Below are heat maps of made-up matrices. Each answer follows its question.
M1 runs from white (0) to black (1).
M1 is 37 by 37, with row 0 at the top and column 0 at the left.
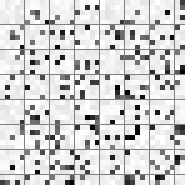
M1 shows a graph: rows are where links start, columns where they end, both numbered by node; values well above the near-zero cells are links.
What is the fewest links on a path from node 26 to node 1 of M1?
2
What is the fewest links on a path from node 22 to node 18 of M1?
4
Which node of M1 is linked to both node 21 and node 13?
node 15
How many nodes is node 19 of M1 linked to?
10
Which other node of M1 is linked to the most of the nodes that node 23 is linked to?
node 12
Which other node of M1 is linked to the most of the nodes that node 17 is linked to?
node 7
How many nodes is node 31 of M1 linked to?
6
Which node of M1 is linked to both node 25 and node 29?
node 11
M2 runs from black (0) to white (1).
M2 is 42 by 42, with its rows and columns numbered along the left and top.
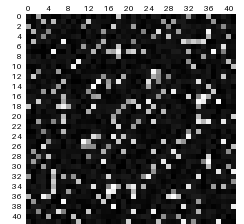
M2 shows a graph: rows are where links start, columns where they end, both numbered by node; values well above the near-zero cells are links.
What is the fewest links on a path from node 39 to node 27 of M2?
2
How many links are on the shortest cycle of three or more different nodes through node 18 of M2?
3
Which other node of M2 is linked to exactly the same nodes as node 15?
node 1
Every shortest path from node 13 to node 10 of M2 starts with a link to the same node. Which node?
node 26
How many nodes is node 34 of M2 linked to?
11
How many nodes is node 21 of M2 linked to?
10
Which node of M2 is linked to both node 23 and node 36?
node 3
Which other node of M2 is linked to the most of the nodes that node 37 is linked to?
node 5
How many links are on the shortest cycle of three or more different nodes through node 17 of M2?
3
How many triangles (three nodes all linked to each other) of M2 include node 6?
0
